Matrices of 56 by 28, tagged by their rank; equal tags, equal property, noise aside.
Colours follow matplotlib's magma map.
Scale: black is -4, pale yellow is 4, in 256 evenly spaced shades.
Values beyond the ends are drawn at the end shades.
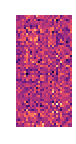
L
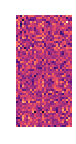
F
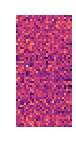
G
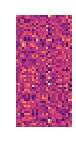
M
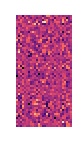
L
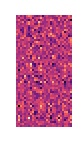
L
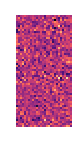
G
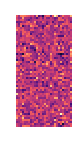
L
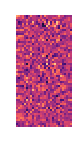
F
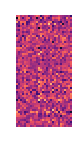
F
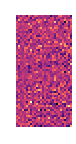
G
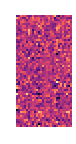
G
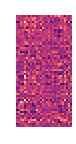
M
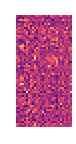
G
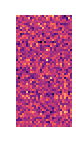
G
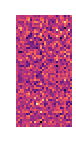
F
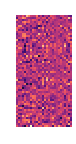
F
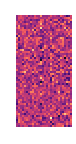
G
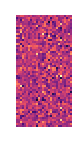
G
